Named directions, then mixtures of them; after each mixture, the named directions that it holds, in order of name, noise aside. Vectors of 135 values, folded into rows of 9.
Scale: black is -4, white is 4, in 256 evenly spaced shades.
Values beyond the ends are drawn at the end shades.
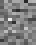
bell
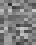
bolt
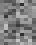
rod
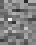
bell.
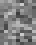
rod.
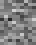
bell, rod.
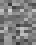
bolt.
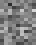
bolt.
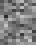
bell, rod.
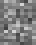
bell, rod.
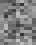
rod.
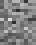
bell.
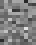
bell, bolt.
